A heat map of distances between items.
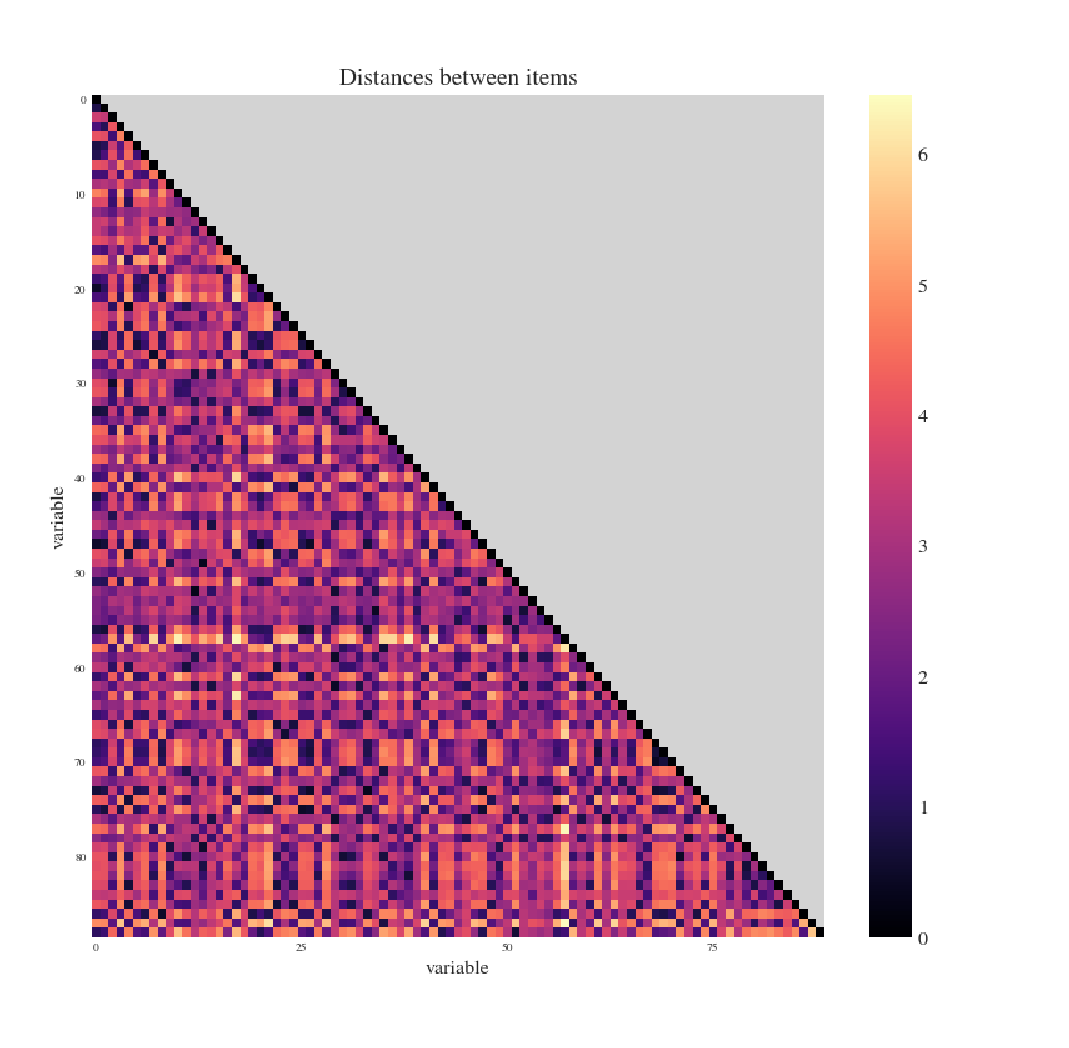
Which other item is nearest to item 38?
82
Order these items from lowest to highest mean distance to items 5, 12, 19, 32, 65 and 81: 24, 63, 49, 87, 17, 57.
63, 49, 24, 57, 87, 17
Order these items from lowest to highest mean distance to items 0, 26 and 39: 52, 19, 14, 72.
19, 52, 72, 14
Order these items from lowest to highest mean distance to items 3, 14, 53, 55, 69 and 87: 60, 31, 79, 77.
60, 31, 79, 77
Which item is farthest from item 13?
57
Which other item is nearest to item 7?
27
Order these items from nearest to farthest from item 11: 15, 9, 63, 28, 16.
9, 16, 15, 28, 63
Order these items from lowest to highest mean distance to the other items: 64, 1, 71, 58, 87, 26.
1, 26, 64, 71, 58, 87
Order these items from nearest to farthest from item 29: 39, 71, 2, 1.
39, 2, 1, 71
